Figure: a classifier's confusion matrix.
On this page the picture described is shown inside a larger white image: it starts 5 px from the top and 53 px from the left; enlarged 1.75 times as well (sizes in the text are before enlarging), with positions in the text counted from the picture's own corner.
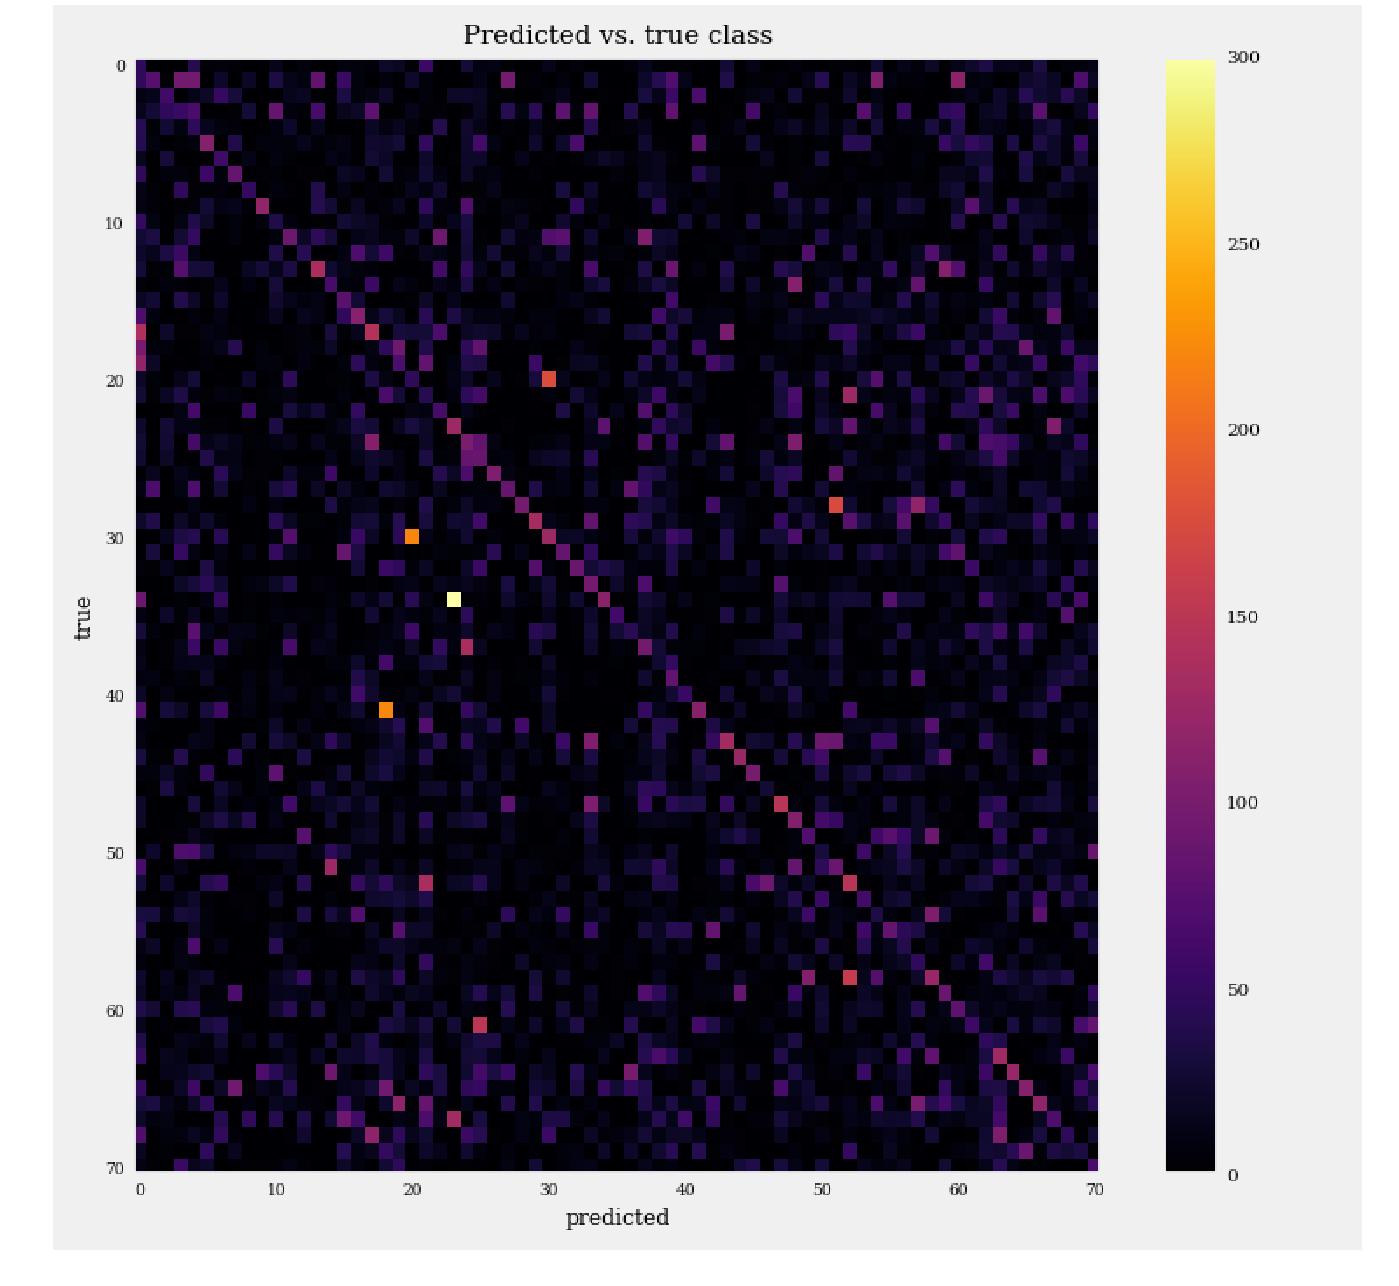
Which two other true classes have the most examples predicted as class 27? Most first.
1, 47
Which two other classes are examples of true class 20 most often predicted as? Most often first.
30, 54
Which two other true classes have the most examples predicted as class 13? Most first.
1, 3
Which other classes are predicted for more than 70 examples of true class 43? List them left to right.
33, 50, 51
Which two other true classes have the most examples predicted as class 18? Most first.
41, 65
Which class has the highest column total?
0
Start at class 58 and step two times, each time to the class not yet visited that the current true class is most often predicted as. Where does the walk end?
21
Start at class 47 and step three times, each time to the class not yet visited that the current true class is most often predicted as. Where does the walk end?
24
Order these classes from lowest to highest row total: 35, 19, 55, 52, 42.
35, 42, 55, 19, 52
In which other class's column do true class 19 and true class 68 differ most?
17
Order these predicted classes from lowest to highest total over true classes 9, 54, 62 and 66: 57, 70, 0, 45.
45, 70, 0, 57
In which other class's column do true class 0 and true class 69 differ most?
65
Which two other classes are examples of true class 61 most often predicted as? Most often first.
25, 70
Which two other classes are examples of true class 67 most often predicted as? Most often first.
23, 15
